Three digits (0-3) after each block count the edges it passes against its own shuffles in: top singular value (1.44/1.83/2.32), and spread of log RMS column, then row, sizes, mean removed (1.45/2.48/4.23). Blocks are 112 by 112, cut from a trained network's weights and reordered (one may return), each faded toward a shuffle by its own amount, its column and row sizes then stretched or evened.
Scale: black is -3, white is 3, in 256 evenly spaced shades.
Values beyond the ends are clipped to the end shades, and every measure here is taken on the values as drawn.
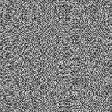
3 1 0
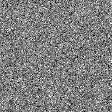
0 1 0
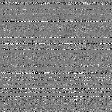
1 1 3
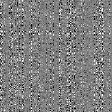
2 3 1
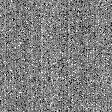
1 0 0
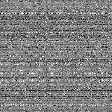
3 0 2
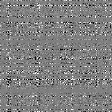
1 2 3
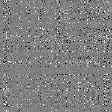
0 2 2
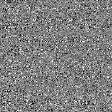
0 1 2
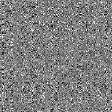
1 2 2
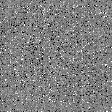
0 1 1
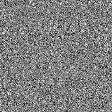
0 1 1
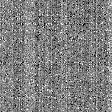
2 0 1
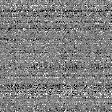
2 1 2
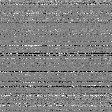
3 0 3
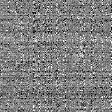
2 2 0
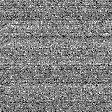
2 0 1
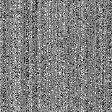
2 2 0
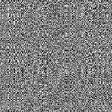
3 2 1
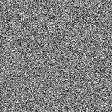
1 0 0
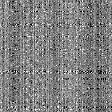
3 1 2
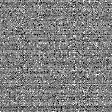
2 1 0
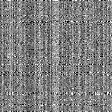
3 0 2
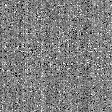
1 0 1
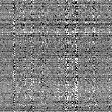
3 2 1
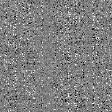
0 2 0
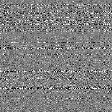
2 1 3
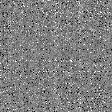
0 1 1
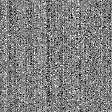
2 1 1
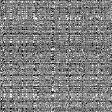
3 2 1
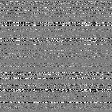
2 0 3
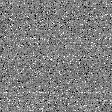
0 0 1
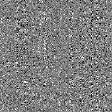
1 2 1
